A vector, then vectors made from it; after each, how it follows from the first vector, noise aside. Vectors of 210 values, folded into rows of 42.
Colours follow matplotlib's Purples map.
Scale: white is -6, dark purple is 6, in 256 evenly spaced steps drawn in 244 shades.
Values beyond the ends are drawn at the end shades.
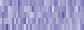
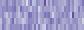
wrapped around, negated.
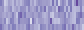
reversed.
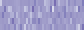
partly zeroed.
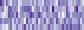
negated, scaled up.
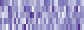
negated, scaled up.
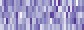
reversed, negated, scaled up.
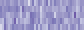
wrapped around, negated.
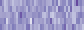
reversed.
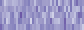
reversed.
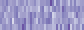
wrapped around.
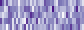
negated, scaled up.
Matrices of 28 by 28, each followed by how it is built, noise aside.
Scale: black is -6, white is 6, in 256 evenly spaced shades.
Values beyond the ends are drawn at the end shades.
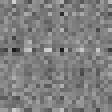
low rank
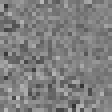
lower triangular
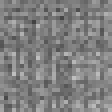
blocks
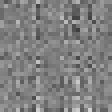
low rank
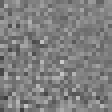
lower triangular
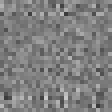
low rank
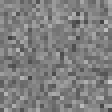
noise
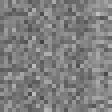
repeating rows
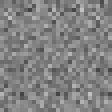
repeating columns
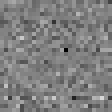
uneven rows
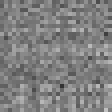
blocks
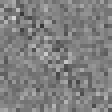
banded
